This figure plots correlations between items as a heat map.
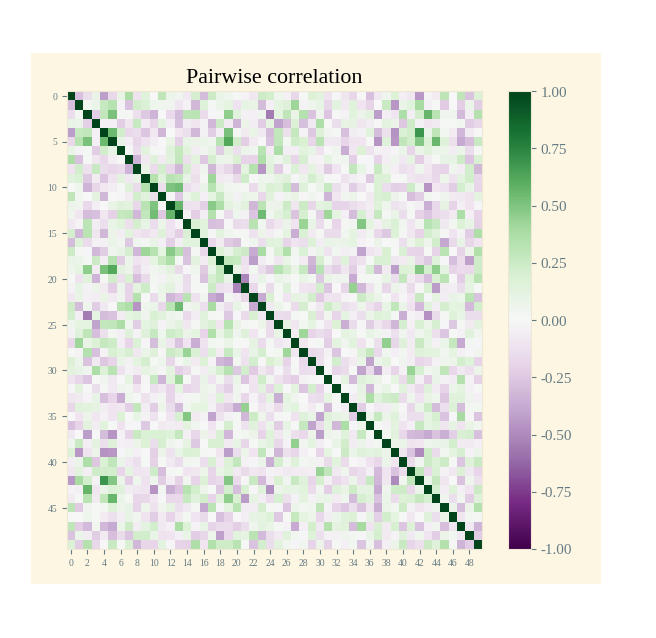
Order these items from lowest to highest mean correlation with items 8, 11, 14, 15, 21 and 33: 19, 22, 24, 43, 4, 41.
4, 41, 19, 24, 22, 43
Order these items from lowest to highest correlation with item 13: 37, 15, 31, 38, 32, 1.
15, 1, 38, 32, 37, 31
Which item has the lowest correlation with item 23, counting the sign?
8
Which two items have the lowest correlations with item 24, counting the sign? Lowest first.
2, 43
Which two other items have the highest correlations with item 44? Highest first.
5, 19
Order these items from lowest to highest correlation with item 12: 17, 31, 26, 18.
31, 26, 18, 17
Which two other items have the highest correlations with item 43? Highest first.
2, 14
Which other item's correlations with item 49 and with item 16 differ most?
45
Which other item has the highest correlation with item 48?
22
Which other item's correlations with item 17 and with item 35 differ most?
14
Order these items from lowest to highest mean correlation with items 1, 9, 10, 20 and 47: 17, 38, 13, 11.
11, 38, 17, 13
